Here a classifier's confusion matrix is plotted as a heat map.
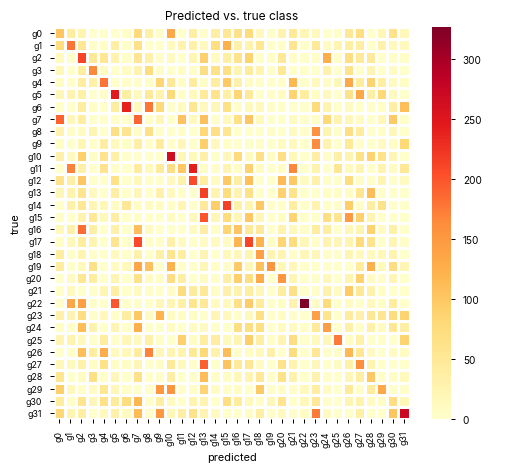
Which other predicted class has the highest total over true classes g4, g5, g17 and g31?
g7
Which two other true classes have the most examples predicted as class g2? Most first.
g16, g22
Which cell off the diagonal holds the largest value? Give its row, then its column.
g11, g12
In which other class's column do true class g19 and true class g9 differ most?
g23
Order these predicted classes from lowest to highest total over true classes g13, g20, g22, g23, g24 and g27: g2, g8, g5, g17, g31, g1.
g8, g31, g1, g5, g17, g2
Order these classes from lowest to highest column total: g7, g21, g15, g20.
g20, g21, g15, g7
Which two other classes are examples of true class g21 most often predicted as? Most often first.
g26, g11
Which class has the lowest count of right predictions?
g9
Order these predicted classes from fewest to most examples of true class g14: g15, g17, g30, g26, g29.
g30, g17, g29, g26, g15
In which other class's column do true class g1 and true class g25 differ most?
g15
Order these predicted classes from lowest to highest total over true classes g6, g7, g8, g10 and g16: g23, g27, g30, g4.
g4, g27, g30, g23
